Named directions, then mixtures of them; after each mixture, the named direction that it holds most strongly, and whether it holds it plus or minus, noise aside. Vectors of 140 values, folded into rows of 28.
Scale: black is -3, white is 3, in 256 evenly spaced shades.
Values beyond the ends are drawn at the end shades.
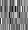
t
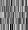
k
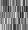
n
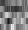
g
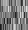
n, minus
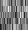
n, minus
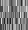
n, minus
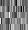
t, minus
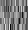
k, plus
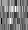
t, minus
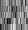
n, minus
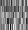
k, plus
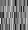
k, minus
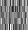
k, minus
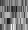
g, plus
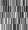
n, plus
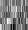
n, plus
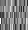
k, minus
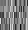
k, minus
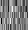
t, minus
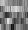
g, minus
